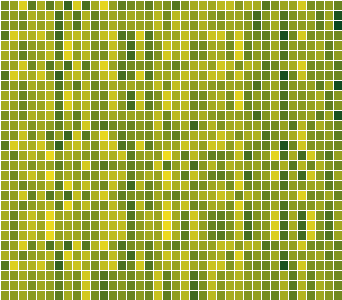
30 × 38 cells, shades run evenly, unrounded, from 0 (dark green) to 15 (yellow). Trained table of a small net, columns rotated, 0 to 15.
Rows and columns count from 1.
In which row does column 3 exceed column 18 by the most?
1
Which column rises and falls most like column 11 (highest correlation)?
9
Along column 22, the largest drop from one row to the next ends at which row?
17
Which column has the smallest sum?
32
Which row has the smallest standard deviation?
28
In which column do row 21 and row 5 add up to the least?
15
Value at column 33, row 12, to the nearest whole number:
8
